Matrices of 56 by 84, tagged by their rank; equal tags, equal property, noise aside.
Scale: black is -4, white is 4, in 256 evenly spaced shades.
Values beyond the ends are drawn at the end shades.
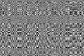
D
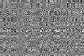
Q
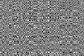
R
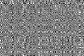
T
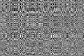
D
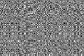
Q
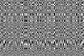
D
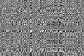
R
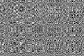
Q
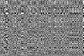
T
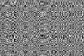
T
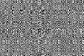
Q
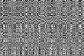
D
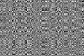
D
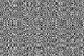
T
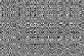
D
